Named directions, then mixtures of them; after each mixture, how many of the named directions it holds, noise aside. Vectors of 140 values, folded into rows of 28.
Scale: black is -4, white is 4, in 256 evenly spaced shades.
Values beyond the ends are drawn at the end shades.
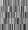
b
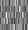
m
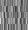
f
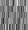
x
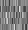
one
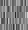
four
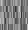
three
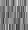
one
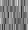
four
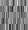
one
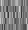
four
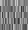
three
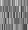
four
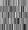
three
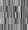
three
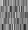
one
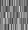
four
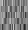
one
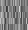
three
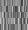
one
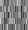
three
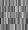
two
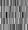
one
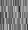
two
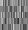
two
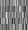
one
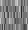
four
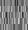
two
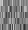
one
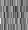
one
